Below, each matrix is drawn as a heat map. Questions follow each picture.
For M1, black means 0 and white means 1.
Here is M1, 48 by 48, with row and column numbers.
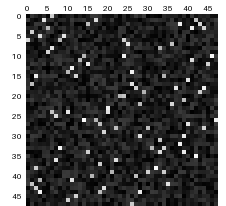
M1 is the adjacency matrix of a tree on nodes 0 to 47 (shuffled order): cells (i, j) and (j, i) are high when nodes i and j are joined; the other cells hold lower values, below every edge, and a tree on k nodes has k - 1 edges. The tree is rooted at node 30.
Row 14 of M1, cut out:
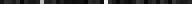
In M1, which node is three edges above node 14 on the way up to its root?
6
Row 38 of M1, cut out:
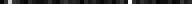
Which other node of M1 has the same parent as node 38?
43
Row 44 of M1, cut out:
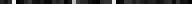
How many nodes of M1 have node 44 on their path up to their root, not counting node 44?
11
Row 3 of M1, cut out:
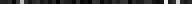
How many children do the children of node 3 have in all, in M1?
2
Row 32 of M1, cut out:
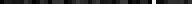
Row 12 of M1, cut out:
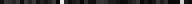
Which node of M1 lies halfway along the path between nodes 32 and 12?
2
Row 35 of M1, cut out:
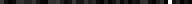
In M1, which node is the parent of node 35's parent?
1
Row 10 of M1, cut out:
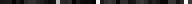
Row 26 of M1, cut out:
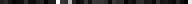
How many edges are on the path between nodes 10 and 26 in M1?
2
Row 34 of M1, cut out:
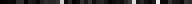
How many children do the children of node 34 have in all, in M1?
4
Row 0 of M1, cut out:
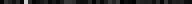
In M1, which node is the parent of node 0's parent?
8
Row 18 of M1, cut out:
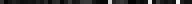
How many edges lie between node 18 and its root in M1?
3
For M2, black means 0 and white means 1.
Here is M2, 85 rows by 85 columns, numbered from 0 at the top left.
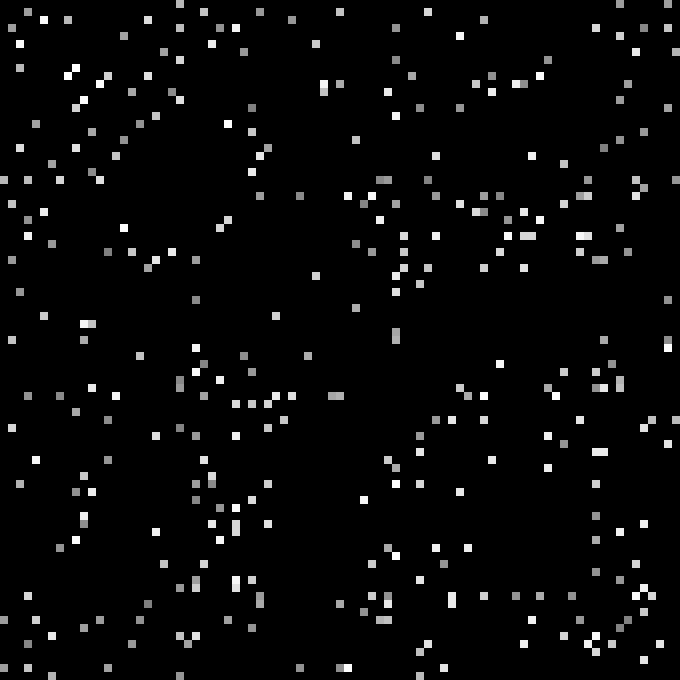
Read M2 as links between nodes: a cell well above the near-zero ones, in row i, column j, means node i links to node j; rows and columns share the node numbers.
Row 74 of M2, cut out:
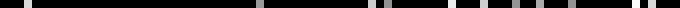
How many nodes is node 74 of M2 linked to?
11
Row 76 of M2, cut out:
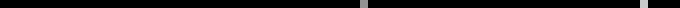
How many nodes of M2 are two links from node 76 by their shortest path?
9
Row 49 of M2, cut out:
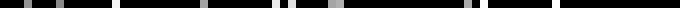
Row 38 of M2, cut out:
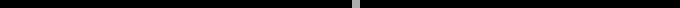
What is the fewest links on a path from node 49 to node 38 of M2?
7
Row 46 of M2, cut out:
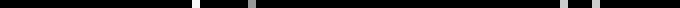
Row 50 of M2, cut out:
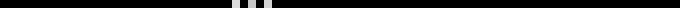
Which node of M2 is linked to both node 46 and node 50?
node 31
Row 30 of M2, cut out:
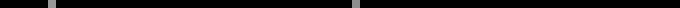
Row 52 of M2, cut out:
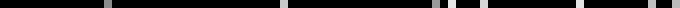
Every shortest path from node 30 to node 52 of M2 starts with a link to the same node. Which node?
node 6
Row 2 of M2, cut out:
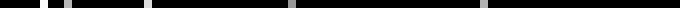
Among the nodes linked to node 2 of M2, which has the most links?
node 60
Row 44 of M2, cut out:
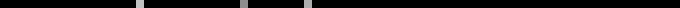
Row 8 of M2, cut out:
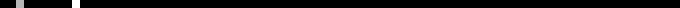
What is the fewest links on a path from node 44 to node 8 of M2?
7
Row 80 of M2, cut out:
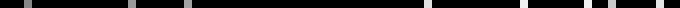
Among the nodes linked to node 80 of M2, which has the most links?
node 3
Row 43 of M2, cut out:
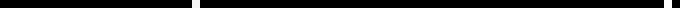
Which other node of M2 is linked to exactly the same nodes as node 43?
node 37
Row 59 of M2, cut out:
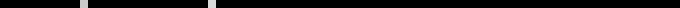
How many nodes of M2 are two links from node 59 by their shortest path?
8
